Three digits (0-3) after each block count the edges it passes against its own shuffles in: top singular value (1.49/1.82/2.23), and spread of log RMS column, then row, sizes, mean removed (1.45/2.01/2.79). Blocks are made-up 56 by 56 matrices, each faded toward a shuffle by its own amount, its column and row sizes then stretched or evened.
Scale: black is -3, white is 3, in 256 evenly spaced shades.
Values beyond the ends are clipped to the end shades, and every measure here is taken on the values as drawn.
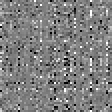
2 3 1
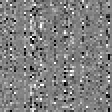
0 3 0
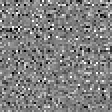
2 0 2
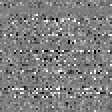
0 1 3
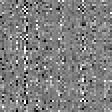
2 3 1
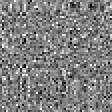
2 1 0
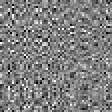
3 2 0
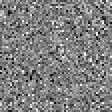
0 1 0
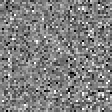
1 1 0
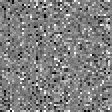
1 2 0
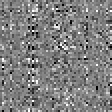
2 3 1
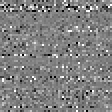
1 1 3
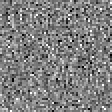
1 0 1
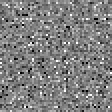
0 0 2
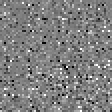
0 1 2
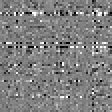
2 1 3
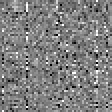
2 2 0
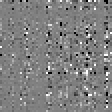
2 3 2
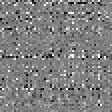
2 1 3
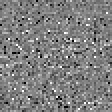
0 0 2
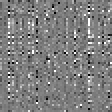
3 3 1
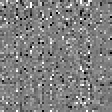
1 2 1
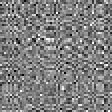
3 0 1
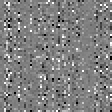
1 3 0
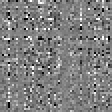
1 3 2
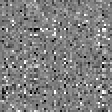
2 2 1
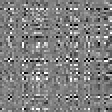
3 3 3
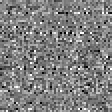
0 0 3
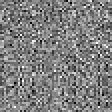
3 1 0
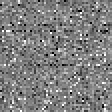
1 1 1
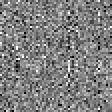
2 2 0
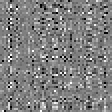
3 2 2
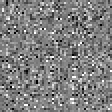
2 1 1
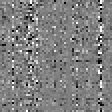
1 3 2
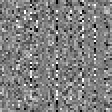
2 3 0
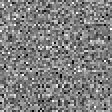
2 0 0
